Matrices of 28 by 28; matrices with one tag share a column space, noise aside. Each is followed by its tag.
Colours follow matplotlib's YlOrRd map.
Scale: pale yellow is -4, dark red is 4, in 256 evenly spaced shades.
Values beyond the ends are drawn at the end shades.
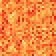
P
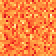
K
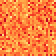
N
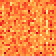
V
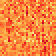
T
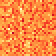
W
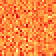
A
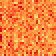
A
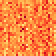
A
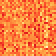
W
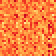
K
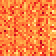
V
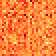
K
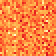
V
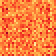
W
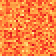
W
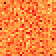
W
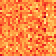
K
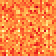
V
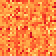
N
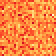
K
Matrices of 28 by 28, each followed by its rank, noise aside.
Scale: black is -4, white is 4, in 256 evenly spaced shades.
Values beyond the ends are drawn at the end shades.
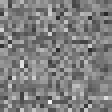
six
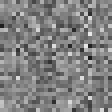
five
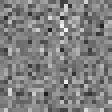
five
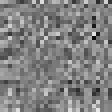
three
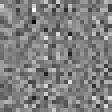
five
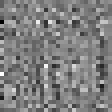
three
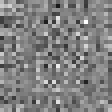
three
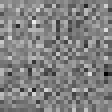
four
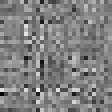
three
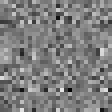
three
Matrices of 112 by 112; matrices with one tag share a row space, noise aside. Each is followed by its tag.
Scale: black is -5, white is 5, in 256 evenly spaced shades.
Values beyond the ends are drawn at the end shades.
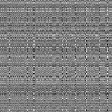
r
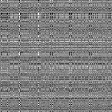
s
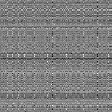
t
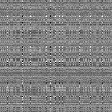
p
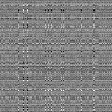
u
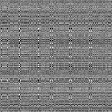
s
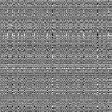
t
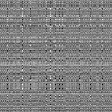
p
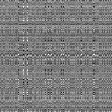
u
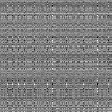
t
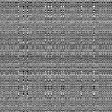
u
